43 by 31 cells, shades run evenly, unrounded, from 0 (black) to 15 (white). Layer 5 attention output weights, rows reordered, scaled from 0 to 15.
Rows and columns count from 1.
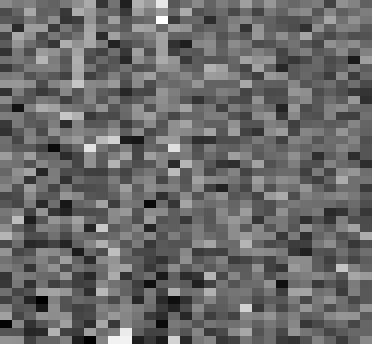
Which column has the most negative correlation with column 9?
13
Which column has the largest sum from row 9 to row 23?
15
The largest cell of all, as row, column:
3, 14
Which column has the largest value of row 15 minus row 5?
6
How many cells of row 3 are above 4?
27
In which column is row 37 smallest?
8
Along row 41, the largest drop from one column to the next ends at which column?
10
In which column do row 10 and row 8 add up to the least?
30
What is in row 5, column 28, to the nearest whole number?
4
